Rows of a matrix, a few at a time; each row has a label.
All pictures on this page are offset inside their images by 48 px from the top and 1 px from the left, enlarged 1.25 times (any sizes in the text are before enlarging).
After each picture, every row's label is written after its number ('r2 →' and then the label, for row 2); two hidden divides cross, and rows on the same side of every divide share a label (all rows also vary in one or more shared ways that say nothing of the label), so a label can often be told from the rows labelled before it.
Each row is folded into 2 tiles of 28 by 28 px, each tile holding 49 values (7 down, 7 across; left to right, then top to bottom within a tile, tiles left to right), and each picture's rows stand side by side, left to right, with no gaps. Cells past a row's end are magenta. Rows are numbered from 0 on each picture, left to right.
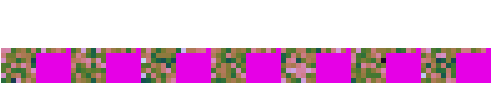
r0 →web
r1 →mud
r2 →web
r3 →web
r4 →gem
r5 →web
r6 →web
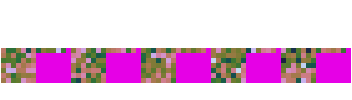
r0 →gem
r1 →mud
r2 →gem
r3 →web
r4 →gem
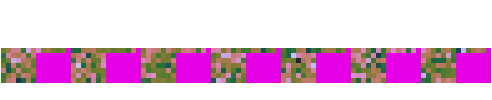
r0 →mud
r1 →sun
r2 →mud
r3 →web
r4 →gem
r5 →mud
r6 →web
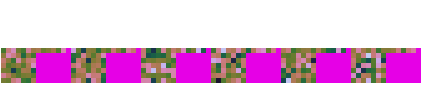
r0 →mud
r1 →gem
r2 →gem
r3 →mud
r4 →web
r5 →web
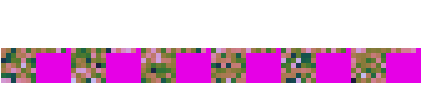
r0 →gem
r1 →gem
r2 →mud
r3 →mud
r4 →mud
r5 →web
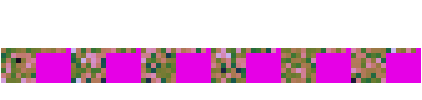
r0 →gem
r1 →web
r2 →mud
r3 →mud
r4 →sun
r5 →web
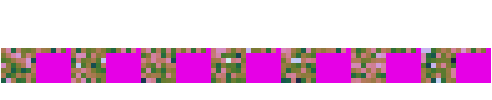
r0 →web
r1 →sun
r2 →web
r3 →mud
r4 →mud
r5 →gem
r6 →web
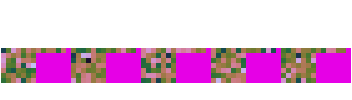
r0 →mud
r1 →gem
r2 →mud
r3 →gem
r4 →sun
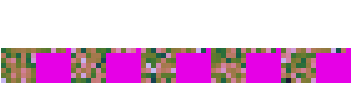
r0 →sun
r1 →web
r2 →gem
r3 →gem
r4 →mud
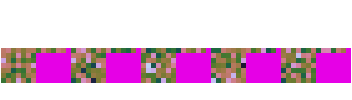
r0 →web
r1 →mud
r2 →gem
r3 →sun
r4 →web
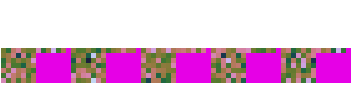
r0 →sun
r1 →gem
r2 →mud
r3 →mud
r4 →web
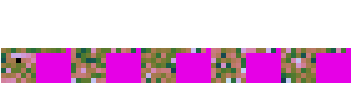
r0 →gem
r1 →gem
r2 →sun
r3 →web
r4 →web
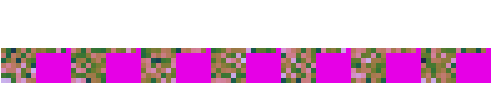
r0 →gem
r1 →gem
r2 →gem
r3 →sun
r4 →web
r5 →mud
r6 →sun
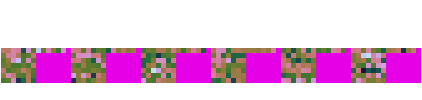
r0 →mud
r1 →web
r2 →sun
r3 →mud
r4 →gem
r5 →web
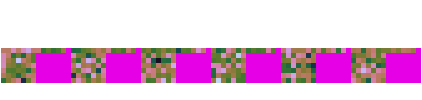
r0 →mud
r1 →sun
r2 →gem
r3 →gem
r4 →mud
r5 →gem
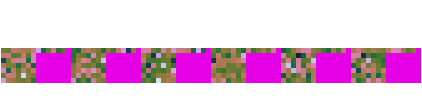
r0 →sun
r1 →sun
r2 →web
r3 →sun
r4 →sun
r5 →mud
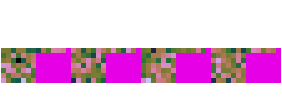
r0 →gem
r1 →web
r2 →gem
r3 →web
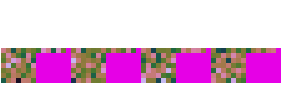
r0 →web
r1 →web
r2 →gem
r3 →gem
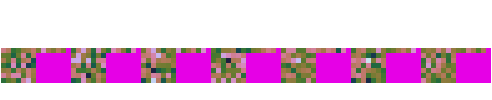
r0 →web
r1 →mud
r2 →mud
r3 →gem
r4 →mud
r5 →mud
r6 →sun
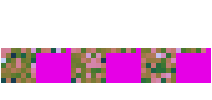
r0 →web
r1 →web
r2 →mud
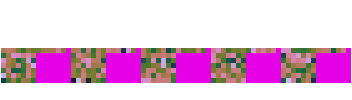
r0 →web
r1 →web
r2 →gem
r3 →web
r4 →web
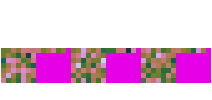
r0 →sun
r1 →sun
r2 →web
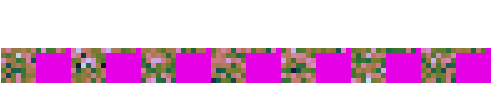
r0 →web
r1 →mud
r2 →mud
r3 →mud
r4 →mud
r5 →gem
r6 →web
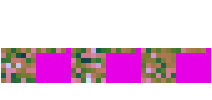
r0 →gem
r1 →gem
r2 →gem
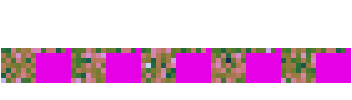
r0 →sun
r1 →gem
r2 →sun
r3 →gem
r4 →sun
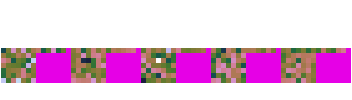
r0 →sun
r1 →gem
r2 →mud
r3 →gem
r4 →gem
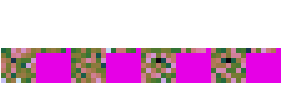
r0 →sun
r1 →sun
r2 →gem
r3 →gem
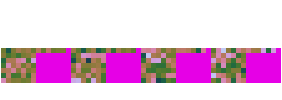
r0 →sun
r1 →gem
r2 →mud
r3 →mud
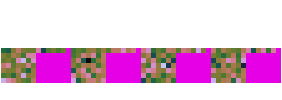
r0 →sun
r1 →gem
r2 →web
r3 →sun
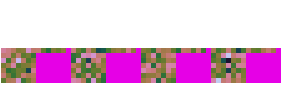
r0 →mud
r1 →gem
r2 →gem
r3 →gem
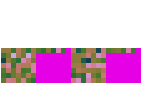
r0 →gem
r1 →gem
